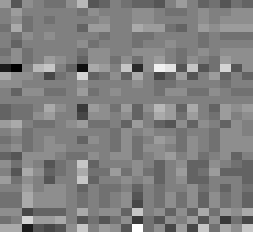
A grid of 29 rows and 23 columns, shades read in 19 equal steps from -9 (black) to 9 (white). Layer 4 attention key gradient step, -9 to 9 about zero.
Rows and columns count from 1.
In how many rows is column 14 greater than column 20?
13
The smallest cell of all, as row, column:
9, 2
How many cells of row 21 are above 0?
6
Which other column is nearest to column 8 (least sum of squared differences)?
1
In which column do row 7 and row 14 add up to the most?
15
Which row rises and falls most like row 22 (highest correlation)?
12
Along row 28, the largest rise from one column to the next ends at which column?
3
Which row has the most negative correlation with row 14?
10
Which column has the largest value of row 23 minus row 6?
8
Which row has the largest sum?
4
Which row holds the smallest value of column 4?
29
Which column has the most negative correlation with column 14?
17
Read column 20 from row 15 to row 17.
-1 0 -1
